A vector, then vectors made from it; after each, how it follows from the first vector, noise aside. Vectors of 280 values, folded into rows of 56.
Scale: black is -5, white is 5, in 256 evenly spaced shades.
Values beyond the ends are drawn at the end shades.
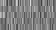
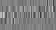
partly zeroed.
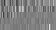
wrapped around, partly zeroed.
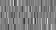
wrapped around, partly zeroed.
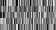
negated, scaled up.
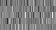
wrapped around, partly zeroed.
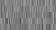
wrapped around, negated, shrunk.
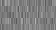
wrapped around, shrunk.
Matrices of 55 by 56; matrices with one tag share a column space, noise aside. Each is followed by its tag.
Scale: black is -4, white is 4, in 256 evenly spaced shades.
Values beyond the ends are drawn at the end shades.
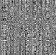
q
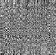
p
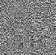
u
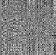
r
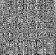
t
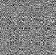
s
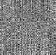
r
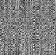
r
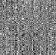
q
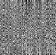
p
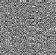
u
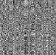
q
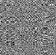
s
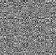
u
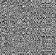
u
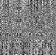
t
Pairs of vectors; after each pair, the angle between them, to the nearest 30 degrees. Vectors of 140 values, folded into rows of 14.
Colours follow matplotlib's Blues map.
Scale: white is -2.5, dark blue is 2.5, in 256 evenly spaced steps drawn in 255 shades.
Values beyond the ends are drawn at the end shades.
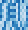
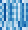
120 degrees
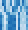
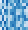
90 degrees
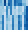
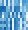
120 degrees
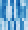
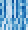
60 degrees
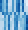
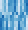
150 degrees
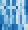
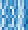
90 degrees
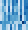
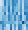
30 degrees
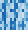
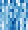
60 degrees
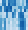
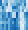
150 degrees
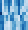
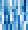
120 degrees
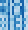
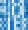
150 degrees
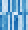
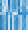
30 degrees
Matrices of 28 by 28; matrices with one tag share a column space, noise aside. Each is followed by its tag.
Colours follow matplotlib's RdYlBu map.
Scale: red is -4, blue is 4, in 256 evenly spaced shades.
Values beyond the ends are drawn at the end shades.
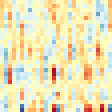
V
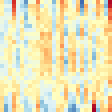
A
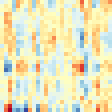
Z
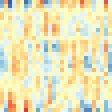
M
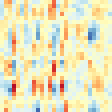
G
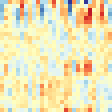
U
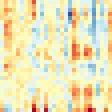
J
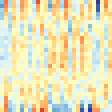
A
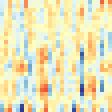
Z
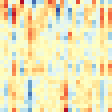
U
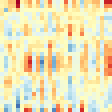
M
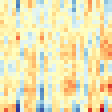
Z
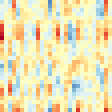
G
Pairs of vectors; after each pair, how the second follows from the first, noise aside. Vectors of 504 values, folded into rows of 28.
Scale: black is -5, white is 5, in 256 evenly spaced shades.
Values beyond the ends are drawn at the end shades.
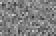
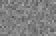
reversed, shrunk.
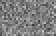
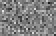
wrapped around.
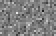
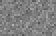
reversed, negated, shrunk.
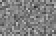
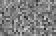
wrapped around, negated.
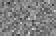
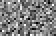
negated, scaled up.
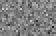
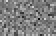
wrapped around.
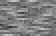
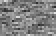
wrapped around, negated.
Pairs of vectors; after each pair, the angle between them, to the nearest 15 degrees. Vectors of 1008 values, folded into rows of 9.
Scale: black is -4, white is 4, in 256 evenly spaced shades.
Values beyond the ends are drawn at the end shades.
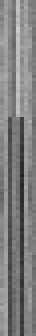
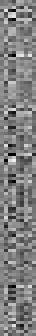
75 degrees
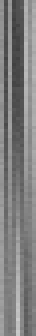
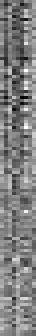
60 degrees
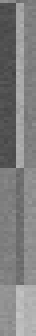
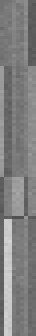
90 degrees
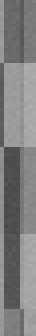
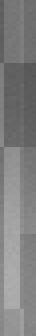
135 degrees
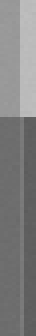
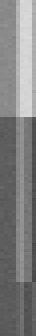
30 degrees
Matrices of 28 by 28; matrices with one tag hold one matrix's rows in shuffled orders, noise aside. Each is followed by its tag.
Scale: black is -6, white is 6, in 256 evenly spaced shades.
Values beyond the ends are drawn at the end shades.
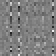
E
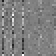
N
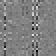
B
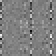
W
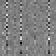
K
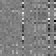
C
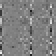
W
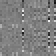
C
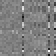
C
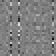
E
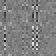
B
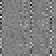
W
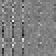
N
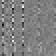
N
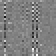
B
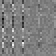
N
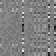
C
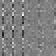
N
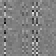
B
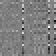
C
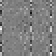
W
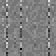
K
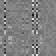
B
